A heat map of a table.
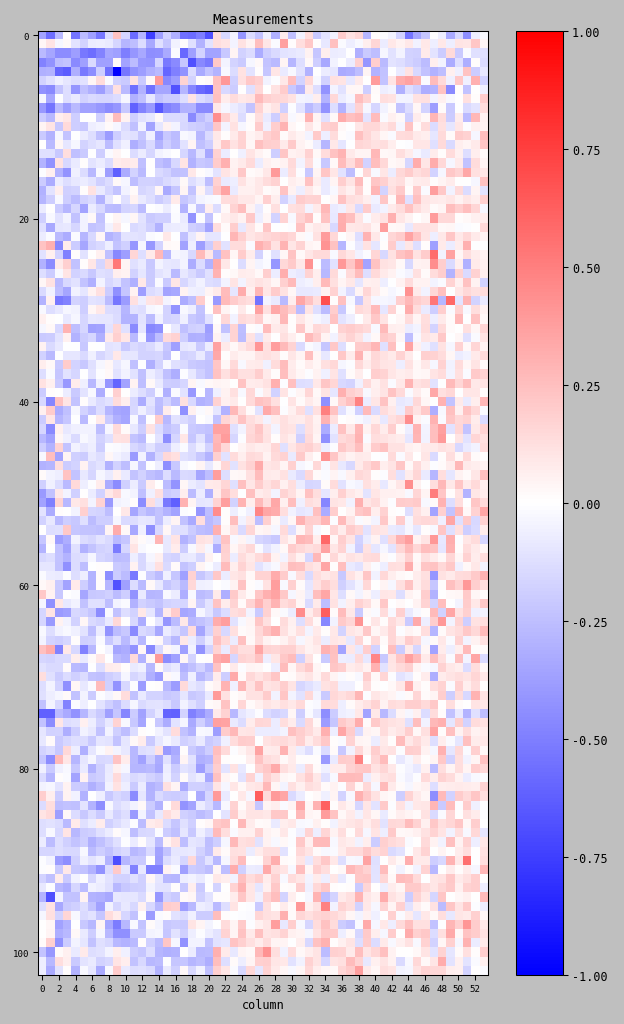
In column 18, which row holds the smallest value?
3
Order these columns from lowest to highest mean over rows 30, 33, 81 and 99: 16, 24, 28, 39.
16, 24, 39, 28
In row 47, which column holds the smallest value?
15
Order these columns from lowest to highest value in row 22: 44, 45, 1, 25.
1, 25, 45, 44
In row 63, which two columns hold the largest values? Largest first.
34, 31
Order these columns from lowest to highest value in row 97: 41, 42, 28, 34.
42, 41, 34, 28
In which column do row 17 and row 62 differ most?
47
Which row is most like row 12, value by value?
7
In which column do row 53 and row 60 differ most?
9
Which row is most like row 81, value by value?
102
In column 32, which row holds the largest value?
25
